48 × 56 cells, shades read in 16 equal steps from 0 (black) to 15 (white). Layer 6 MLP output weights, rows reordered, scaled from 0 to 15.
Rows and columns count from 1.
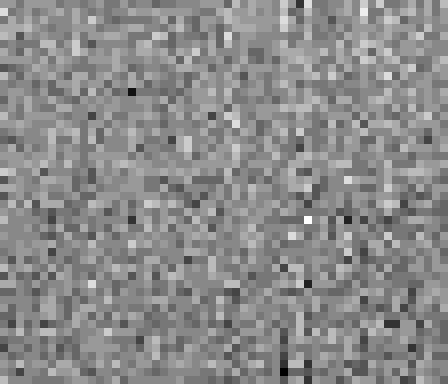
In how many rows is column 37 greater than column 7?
22
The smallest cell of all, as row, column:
47, 36
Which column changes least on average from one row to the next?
34
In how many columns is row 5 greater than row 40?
25
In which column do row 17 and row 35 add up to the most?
38
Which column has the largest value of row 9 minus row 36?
39
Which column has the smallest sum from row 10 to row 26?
11
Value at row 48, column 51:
4
